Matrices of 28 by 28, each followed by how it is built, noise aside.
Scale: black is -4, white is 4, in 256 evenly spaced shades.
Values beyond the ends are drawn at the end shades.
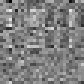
low rank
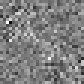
block diagonal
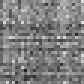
blocks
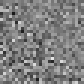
lower triangular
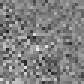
lower triangular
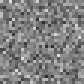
noise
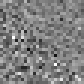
lower triangular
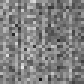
blocks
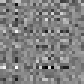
low rank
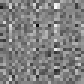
low rank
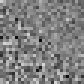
lower triangular
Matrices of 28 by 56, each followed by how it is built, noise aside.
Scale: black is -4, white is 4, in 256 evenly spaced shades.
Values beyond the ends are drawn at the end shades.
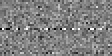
uneven rows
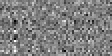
low rank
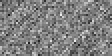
Hankel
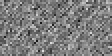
Hankel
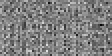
blocks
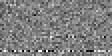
uneven rows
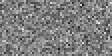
noise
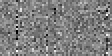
uneven columns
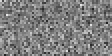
repeating columns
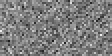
Hankel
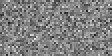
noise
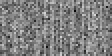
blocks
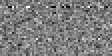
uneven rows
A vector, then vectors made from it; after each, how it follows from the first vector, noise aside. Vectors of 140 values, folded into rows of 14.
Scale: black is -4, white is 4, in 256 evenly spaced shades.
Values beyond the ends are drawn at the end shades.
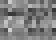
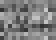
reversed.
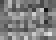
wrapped around, negated.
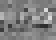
reversed, partly zeroed.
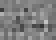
reversed, partly zeroed.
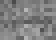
wrapped around, shrunk.
